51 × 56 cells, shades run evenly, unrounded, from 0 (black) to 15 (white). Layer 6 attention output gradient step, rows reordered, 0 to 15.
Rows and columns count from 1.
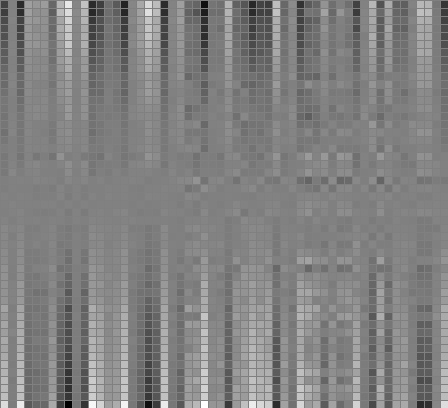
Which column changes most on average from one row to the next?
39
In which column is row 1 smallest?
26
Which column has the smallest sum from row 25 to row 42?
9
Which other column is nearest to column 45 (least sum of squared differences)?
13
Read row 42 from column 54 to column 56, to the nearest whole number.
6 8 10
